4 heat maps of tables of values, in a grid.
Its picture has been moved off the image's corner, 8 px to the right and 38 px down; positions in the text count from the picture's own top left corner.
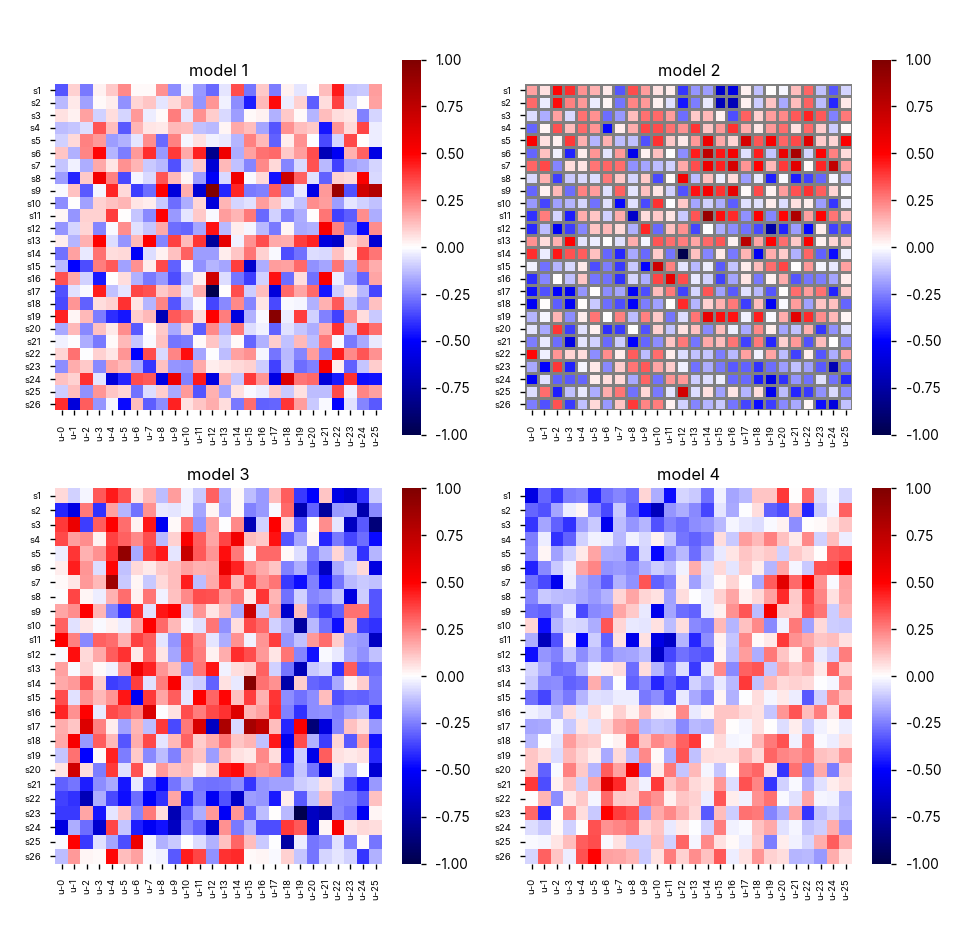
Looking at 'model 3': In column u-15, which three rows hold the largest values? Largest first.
s14, s17, s9
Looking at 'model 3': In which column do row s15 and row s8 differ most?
u-6
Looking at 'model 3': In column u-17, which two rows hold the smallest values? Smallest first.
s22, s24
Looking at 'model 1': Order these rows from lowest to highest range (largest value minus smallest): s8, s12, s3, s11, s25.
s3, s25, s11, s12, s8
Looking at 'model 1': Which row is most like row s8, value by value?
s4
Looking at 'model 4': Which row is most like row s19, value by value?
s16
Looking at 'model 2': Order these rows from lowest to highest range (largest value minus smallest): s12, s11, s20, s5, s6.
s20, s5, s12, s6, s11
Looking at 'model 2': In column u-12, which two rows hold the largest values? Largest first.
s25, s8
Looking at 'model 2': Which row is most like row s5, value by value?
s13
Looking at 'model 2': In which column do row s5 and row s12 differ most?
u-19
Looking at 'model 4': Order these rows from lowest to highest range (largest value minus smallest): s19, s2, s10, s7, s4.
s19, s4, s10, s2, s7
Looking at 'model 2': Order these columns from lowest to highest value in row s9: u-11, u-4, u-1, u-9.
u-11, u-1, u-9, u-4
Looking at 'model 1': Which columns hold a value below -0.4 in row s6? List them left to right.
u-12, u-21, u-22, u-25
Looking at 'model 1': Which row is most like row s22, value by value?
s14
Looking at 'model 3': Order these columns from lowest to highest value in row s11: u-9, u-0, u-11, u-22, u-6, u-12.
u-9, u-12, u-22, u-11, u-6, u-0
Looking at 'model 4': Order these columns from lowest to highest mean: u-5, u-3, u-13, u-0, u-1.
u-1, u-0, u-13, u-3, u-5
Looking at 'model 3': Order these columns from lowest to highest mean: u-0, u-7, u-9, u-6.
u-9, u-0, u-6, u-7
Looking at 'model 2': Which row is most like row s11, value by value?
s6
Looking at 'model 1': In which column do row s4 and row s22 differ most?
u-6
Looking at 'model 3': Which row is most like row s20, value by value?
s6
